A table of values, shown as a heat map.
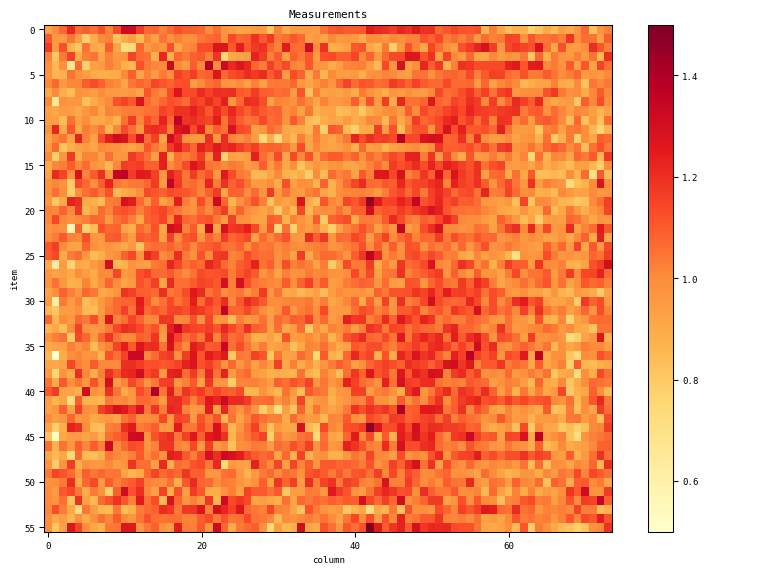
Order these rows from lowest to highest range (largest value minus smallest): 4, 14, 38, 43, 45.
43, 14, 38, 4, 45
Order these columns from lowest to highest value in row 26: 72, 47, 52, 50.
52, 47, 72, 50
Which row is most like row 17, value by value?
34
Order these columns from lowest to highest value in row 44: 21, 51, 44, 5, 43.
5, 21, 44, 51, 43
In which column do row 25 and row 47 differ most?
61
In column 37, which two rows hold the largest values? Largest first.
51, 50
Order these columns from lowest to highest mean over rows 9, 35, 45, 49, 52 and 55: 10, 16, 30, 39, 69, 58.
69, 30, 39, 58, 10, 16
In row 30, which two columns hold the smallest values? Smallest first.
1, 69
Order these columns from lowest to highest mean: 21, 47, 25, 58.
58, 25, 47, 21
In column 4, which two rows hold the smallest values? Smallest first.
53, 2
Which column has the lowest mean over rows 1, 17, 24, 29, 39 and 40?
68
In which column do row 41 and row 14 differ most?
23
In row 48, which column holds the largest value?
48
